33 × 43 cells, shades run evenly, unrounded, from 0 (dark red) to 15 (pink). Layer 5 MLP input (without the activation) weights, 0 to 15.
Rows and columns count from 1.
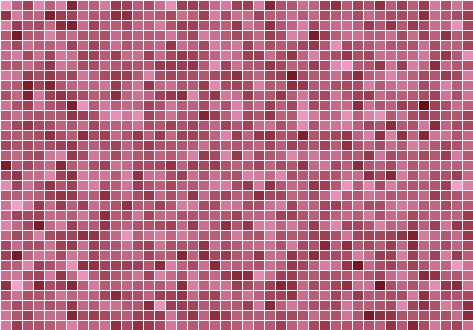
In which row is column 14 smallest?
31
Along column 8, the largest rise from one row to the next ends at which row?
28
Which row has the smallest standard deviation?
15
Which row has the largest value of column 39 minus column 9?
24
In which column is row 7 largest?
32
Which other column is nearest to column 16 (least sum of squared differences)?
40
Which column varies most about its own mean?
2
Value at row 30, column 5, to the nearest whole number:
8
